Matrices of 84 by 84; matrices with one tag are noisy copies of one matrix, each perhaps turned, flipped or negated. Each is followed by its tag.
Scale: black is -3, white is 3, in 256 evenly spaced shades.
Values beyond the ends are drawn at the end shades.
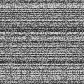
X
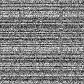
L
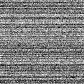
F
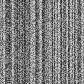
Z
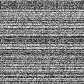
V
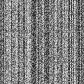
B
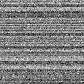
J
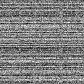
L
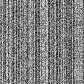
V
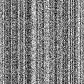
B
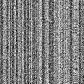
Z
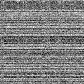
V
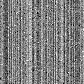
X
